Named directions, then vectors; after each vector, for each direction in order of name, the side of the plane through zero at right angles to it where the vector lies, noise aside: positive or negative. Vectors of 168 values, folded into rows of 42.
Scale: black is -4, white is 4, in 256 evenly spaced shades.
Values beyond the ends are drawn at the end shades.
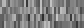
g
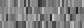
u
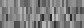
positive, positive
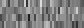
positive, negative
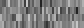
negative, positive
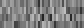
positive, positive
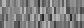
positive, positive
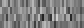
positive, positive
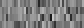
positive, positive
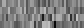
positive, positive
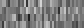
positive, negative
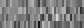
positive, positive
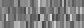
negative, negative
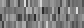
positive, negative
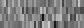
positive, positive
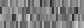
negative, positive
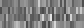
negative, negative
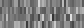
negative, negative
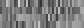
negative, positive
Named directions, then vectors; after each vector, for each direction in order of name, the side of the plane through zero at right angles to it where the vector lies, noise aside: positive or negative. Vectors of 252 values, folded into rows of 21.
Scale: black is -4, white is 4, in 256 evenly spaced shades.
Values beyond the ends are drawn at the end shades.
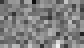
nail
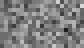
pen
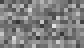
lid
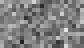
negative, negative, negative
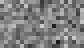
negative, negative, negative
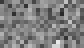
positive, positive, positive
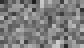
positive, positive, positive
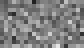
negative, positive, positive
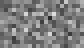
negative, positive, positive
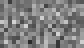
negative, negative, positive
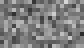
negative, positive, positive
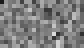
positive, positive, negative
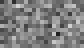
positive, positive, negative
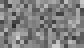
positive, positive, positive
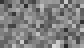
positive, positive, positive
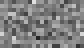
positive, negative, negative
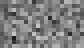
negative, positive, positive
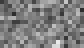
positive, positive, positive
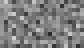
positive, negative, negative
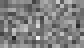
negative, positive, positive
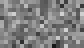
negative, negative, negative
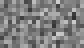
negative, negative, positive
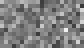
negative, negative, negative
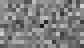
positive, negative, positive
